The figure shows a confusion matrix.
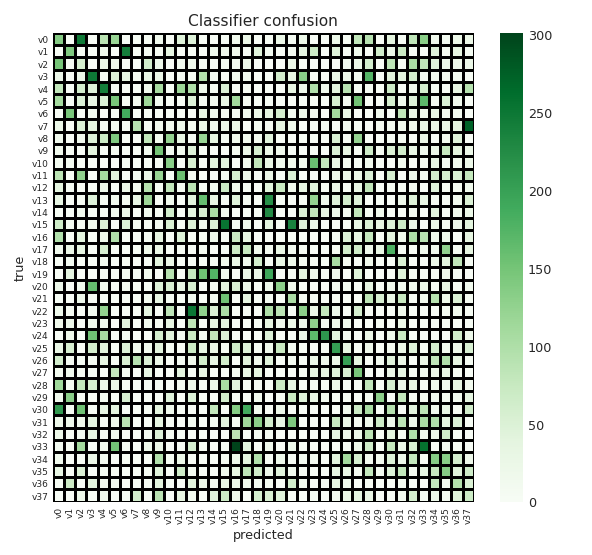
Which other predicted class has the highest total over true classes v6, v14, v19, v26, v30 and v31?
v17
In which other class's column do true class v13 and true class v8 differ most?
v19
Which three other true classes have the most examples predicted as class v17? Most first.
v30, v31, v35
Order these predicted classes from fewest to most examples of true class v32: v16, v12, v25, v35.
v12, v25, v35, v16
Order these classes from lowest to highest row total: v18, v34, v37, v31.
v18, v37, v34, v31
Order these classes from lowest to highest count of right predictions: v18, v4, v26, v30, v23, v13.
v18, v30, v23, v13, v26, v4
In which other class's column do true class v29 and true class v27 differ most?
v1
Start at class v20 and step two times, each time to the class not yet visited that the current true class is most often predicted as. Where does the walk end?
v28
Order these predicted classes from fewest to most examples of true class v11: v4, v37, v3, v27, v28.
v3, v27, v28, v37, v4
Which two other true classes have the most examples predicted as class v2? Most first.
v0, v30
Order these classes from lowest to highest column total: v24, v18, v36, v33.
v24, v18, v36, v33
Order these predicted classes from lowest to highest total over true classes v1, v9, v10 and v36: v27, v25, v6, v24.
v27, v24, v25, v6
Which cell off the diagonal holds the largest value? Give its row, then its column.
v33, v16
